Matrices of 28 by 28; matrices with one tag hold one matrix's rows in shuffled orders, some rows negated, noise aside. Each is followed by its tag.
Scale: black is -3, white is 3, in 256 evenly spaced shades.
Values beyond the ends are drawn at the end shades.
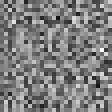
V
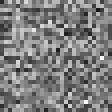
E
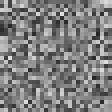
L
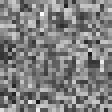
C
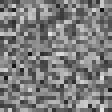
C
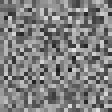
V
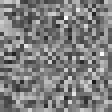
E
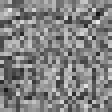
E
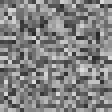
C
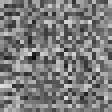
E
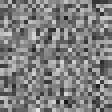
L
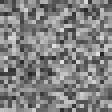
C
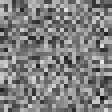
L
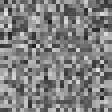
L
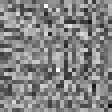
E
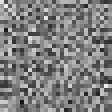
L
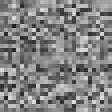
C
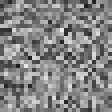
E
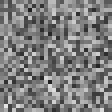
V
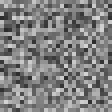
E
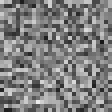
E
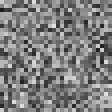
L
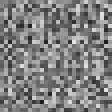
V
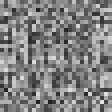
L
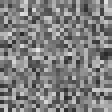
L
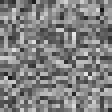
C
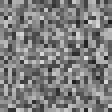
V
